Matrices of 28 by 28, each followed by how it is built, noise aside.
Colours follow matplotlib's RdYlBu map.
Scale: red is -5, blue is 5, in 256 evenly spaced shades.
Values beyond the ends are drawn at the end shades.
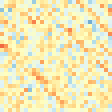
Toeplitz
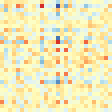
low rank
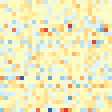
uneven rows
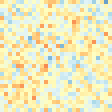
Toeplitz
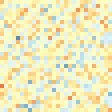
Hankel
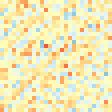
Hankel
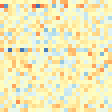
uneven rows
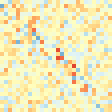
banded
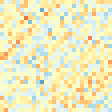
Hankel
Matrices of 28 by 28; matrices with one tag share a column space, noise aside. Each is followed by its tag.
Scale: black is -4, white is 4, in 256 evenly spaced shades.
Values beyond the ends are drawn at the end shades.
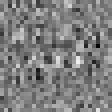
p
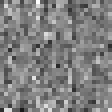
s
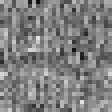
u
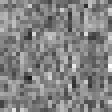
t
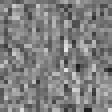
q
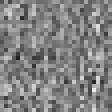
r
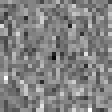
r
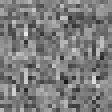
r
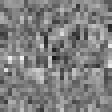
p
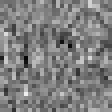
p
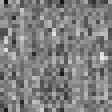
u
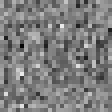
p
